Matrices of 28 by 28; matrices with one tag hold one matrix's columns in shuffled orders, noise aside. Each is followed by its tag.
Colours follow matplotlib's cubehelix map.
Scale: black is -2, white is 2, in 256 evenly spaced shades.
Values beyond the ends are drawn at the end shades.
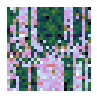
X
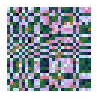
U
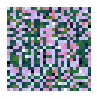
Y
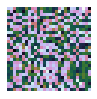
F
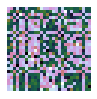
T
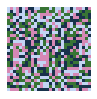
Y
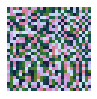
F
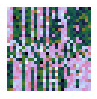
X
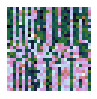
X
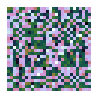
Y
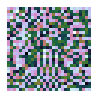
Y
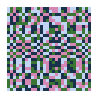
U
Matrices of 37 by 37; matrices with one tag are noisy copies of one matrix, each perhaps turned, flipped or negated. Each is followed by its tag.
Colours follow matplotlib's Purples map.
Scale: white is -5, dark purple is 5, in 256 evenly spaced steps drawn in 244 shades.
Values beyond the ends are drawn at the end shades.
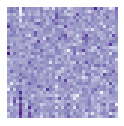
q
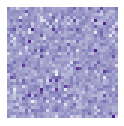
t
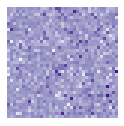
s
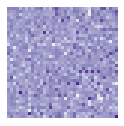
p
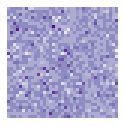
s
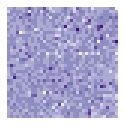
p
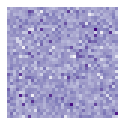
t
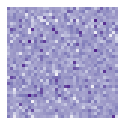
t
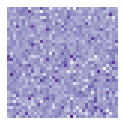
s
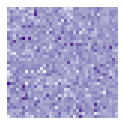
p
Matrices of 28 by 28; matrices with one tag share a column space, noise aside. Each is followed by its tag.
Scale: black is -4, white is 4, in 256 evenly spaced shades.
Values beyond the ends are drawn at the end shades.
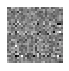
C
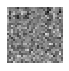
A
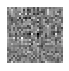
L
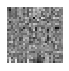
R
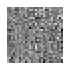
R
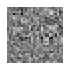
L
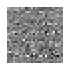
C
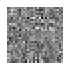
R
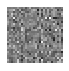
R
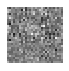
L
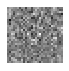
L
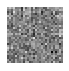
A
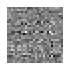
C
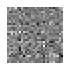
C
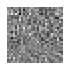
L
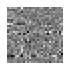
C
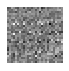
C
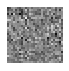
L
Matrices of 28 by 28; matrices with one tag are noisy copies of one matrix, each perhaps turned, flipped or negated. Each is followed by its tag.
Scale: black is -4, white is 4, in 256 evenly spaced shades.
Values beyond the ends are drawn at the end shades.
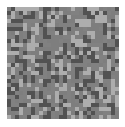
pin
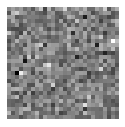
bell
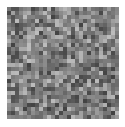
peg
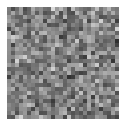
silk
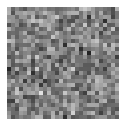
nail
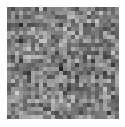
pin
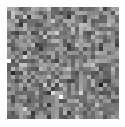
silk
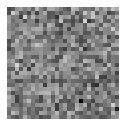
pin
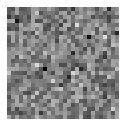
bell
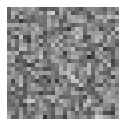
pin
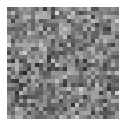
peg
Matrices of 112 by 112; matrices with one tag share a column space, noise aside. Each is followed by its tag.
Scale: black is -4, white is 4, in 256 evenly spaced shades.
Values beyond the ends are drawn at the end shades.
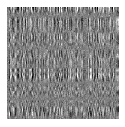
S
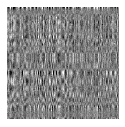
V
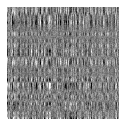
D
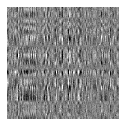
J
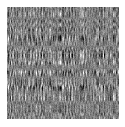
J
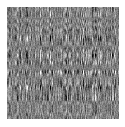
J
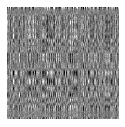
V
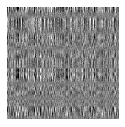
S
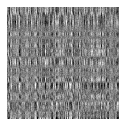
D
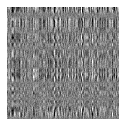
S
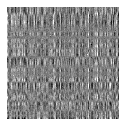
D
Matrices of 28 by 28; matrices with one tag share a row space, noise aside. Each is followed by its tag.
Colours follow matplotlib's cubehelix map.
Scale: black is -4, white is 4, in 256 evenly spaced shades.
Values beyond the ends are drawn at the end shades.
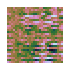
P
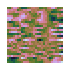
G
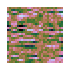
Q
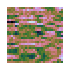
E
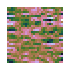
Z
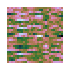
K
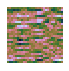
K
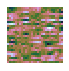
Z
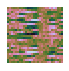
Q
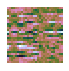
Q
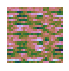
K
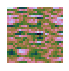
K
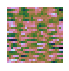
G
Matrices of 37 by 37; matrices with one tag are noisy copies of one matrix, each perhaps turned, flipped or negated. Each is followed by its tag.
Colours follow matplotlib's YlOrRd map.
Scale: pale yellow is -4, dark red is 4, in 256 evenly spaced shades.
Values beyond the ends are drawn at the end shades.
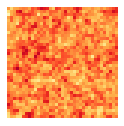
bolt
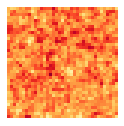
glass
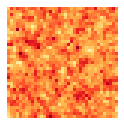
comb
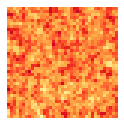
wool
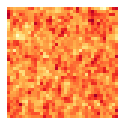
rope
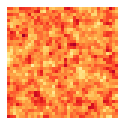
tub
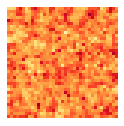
wool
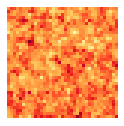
glass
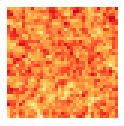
wool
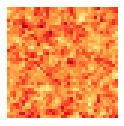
comb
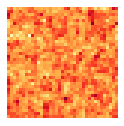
rope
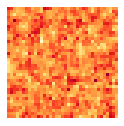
tub
